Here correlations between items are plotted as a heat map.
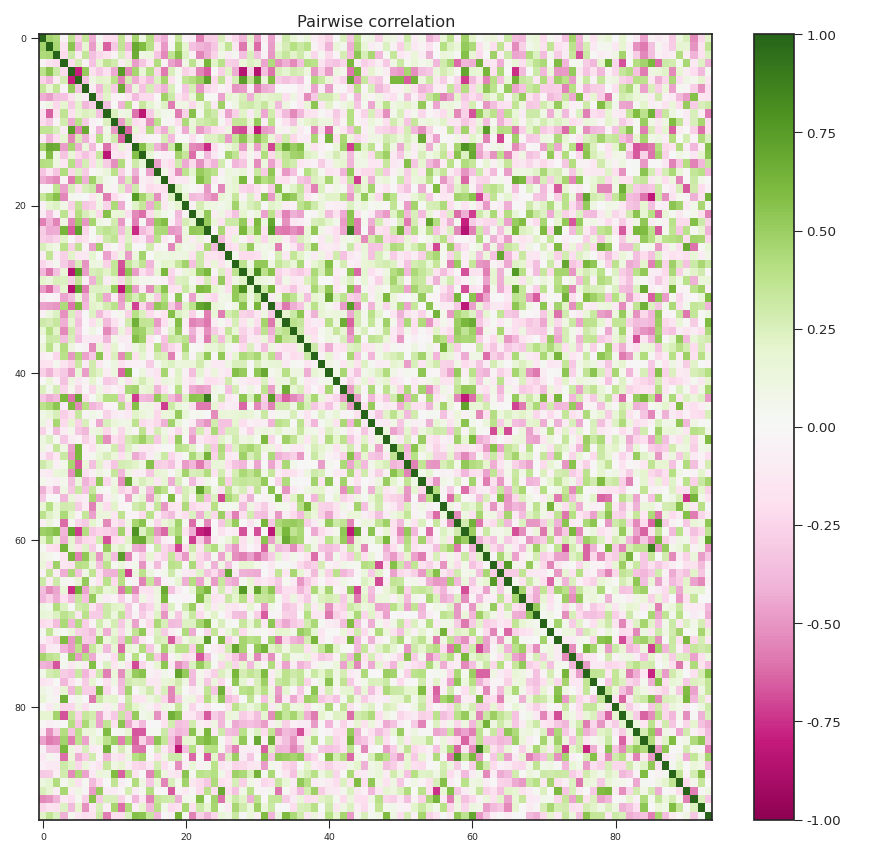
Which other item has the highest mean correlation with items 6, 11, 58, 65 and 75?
62
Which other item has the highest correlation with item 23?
43
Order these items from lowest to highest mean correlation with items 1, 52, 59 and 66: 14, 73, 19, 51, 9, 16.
9, 16, 51, 73, 14, 19
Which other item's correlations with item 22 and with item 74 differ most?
59
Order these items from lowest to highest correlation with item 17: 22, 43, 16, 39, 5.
16, 39, 43, 5, 22
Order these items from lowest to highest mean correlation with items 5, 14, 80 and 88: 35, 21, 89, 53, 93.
21, 35, 89, 93, 53
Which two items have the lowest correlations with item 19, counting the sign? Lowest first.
85, 61
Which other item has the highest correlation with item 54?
22
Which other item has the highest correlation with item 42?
34
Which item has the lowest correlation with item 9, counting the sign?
14
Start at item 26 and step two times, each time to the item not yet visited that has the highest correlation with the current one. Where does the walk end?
55
